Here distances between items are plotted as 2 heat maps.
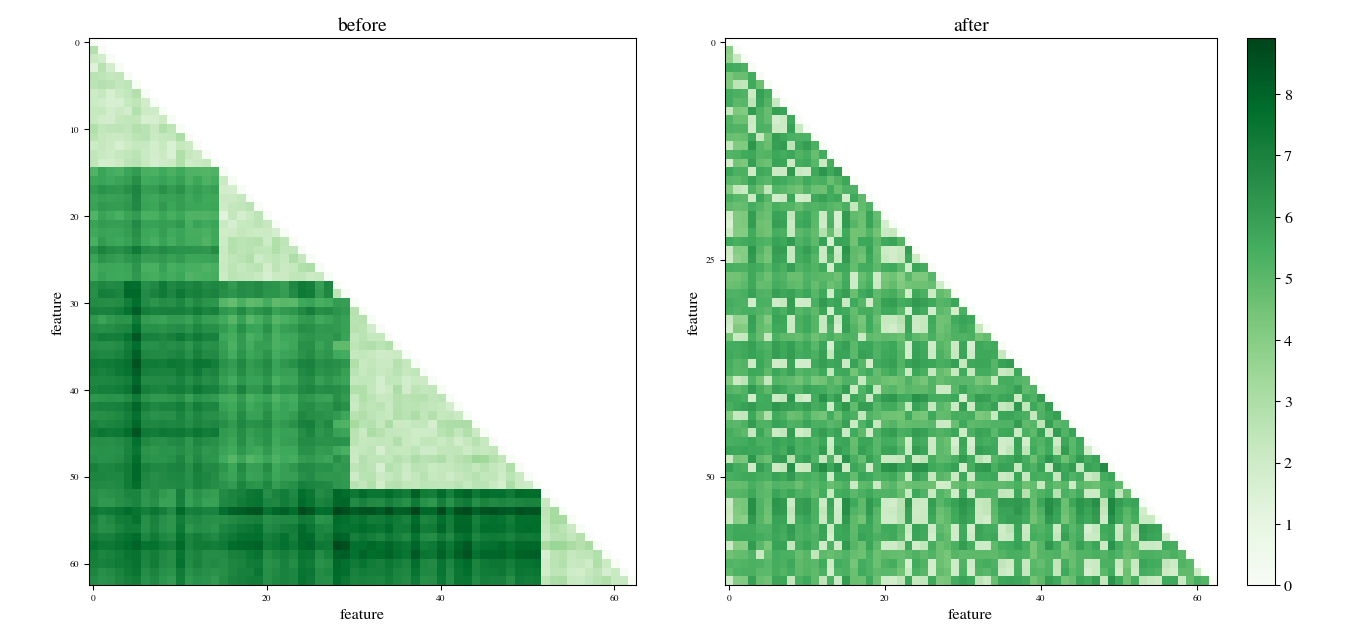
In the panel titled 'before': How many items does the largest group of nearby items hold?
22
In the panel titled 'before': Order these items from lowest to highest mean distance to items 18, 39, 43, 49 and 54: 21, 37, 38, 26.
38, 37, 21, 26
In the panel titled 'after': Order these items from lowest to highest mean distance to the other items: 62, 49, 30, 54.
62, 54, 30, 49
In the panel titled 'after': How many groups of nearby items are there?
6
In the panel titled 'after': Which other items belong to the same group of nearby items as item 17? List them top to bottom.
1, 2, 5, 34, 39, 43
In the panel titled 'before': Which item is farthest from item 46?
54
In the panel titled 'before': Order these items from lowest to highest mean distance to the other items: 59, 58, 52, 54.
52, 59, 58, 54
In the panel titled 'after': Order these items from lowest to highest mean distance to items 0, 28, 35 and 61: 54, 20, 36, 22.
36, 22, 20, 54
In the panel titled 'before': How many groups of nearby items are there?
5
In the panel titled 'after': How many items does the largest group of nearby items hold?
17
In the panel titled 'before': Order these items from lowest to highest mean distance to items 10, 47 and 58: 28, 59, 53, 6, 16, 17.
6, 53, 59, 16, 17, 28
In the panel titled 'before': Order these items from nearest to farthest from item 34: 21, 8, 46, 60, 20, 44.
46, 44, 21, 20, 8, 60
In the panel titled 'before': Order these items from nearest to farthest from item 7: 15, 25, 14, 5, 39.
14, 5, 15, 25, 39
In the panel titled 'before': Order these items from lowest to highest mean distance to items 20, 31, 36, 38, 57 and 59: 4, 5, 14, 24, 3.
24, 14, 3, 4, 5
